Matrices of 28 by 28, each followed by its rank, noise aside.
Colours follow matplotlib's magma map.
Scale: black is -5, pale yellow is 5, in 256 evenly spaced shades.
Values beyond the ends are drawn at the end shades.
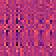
two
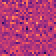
four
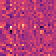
two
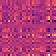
two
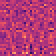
four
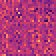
five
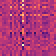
two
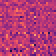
four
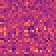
five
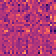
three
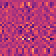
three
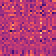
four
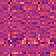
three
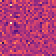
four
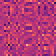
three
